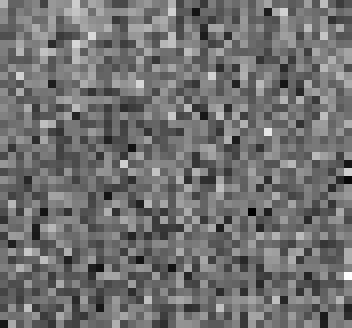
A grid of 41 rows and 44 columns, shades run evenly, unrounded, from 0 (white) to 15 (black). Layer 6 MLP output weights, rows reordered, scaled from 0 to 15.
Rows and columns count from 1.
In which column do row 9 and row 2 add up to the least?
22
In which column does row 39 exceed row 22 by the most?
44
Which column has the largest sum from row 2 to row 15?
26
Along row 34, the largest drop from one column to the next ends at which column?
14
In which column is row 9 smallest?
41
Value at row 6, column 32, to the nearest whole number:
9
